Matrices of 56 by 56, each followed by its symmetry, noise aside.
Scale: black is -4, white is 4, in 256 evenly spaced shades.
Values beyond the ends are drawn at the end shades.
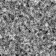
no symmetry.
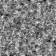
same after a half turn.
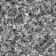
symmetric.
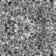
mirrored top to bottom.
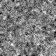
symmetric.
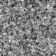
no symmetry.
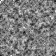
symmetric.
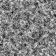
symmetric.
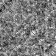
symmetric.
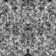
mirrored left to right.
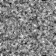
mirrored top to bottom.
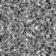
mirrored top to bottom.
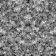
mirrored left to right.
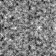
mirrored top to bottom.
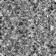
mirrored top to bottom.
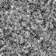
symmetric.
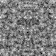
mirrored left to right.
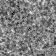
symmetric.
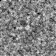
symmetric.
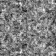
mirrored top to bottom.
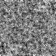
same after a half turn.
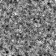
same after a half turn.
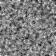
symmetric across the other diagonal.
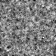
symmetric across the other diagonal.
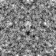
mirrored left to right.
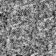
no symmetry.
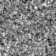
no symmetry.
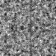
mirrored top to bottom.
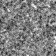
no symmetry.
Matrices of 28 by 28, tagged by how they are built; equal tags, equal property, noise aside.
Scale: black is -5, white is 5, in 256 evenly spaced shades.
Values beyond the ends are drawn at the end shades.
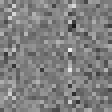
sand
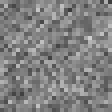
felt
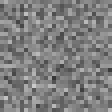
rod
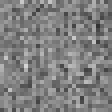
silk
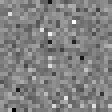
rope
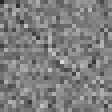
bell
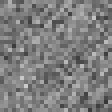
felt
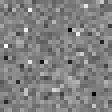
rope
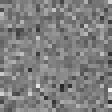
sand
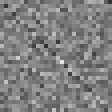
bell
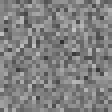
rod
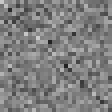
bell
